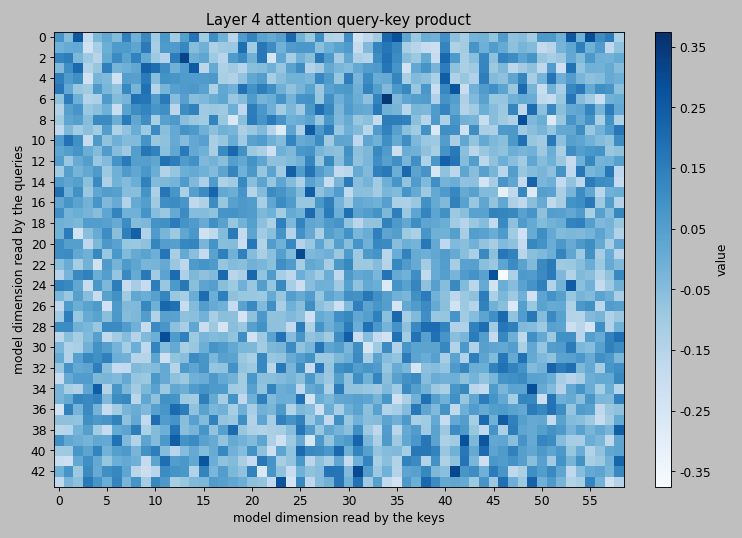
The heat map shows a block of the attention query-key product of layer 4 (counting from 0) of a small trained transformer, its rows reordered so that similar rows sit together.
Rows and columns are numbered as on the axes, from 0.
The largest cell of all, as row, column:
6, 34
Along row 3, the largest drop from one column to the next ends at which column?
15
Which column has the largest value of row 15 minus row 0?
26
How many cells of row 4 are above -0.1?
49
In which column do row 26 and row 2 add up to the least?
29
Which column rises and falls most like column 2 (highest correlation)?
9
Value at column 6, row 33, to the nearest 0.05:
-0.05
